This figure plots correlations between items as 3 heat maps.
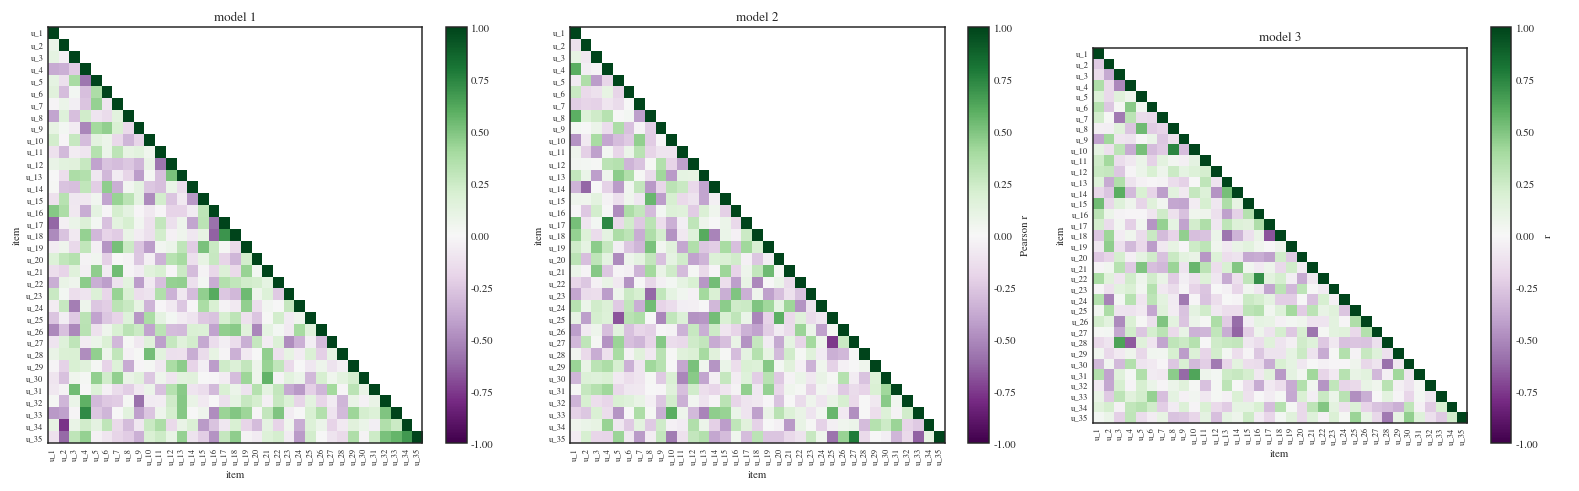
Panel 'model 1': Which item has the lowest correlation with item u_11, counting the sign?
u_12
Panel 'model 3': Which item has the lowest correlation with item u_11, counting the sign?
u_20
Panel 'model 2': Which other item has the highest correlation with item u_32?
u_30
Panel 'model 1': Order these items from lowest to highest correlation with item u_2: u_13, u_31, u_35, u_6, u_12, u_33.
u_35, u_33, u_6, u_13, u_31, u_12
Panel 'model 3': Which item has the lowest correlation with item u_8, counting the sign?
u_15
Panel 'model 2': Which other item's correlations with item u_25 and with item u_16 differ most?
u_27
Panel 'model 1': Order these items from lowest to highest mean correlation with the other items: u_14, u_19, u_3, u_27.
u_14, u_27, u_3, u_19
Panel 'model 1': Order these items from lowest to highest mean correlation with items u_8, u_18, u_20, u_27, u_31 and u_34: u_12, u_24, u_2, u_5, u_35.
u_24, u_2, u_5, u_12, u_35
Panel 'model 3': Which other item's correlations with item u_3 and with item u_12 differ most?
u_14
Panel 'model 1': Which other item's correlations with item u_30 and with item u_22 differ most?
u_5
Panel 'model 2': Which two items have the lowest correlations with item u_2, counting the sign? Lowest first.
u_14, u_25
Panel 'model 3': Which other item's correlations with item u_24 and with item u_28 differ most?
u_4
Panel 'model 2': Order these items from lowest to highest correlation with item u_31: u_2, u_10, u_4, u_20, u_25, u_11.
u_11, u_20, u_25, u_10, u_2, u_4
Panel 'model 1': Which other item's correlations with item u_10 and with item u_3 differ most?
u_25
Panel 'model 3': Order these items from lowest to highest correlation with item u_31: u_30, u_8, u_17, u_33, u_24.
u_30, u_33, u_17, u_24, u_8
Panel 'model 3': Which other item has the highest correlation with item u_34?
u_22
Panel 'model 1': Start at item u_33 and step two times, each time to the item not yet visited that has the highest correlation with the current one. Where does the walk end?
u_32
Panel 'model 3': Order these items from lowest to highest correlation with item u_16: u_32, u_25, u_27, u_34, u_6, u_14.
u_32, u_14, u_6, u_27, u_34, u_25
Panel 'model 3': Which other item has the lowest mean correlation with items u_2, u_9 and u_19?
u_24
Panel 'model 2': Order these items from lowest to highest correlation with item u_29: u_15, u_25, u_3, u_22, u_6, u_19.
u_6, u_25, u_22, u_15, u_3, u_19
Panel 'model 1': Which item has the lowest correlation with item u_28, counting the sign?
u_4
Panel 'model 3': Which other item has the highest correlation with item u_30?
u_35
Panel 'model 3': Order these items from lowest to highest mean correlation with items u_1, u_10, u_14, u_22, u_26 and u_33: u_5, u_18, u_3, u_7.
u_18, u_7, u_3, u_5
